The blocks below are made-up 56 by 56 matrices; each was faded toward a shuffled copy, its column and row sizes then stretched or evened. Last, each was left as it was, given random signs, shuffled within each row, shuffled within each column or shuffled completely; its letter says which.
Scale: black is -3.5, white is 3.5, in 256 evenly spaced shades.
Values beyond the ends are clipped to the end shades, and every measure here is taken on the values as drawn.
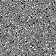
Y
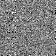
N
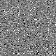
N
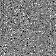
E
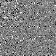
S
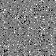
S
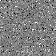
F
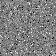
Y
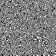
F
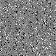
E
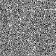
N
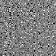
S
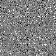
N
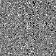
N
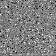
F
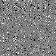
N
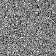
E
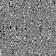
N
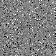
E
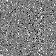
E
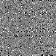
N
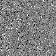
E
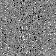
E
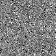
E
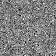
Y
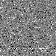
F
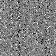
E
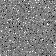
Y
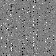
E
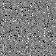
N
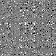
S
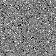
F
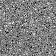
Y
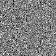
E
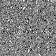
F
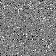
F
